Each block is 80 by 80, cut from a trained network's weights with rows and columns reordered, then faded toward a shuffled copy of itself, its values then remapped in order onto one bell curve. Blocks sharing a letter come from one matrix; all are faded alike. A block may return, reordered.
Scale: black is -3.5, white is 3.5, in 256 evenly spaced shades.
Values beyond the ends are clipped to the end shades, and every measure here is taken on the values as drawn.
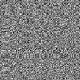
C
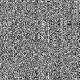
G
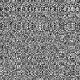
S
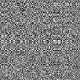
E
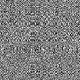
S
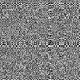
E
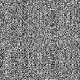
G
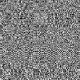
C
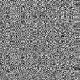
C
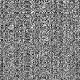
G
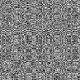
S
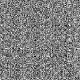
G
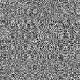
C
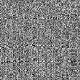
G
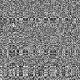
E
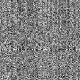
G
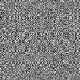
S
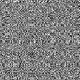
C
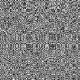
S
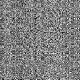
G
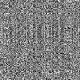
G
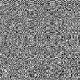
S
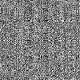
G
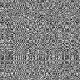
S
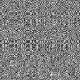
S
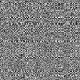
E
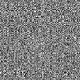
C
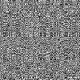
C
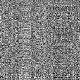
G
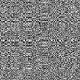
E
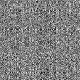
G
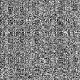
G
